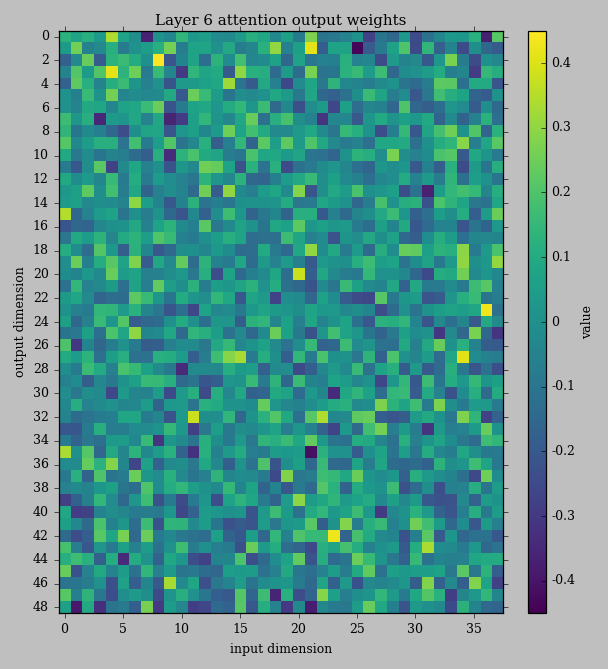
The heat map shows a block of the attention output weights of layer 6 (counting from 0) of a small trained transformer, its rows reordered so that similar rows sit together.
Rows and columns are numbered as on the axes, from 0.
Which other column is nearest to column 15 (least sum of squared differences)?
2
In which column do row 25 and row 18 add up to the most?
6
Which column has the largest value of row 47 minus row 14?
31
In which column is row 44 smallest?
5
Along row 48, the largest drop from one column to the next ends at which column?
8
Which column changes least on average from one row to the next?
33
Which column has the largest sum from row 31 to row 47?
22
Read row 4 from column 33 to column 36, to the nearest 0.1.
0.2 -0.1 0.1 0.1
